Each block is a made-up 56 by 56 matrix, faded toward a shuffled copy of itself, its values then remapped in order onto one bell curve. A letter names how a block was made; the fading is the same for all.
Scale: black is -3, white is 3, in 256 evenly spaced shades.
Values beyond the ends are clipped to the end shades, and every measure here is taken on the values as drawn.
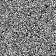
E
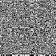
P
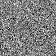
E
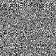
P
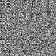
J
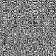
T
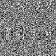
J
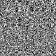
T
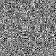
T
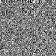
J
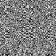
P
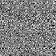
P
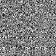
P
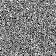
E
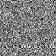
T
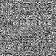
J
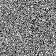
E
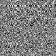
P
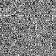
J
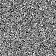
E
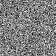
E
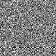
P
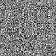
J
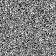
E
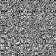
P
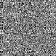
P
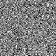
J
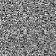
T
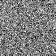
E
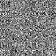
T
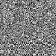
T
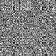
T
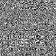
P
